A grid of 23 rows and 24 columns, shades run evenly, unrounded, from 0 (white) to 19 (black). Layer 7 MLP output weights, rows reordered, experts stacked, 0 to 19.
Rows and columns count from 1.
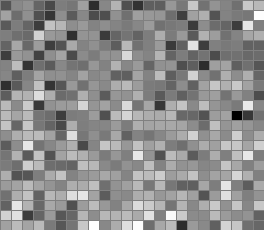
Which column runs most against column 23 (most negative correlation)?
15
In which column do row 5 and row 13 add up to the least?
18
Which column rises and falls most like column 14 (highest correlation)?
17
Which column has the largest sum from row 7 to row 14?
6
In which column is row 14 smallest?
7
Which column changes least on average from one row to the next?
9
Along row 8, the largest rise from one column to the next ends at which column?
16
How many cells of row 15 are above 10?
4
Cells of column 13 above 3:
20
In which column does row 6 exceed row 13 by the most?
1
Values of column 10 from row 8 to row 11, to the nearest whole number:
8 9 12 7
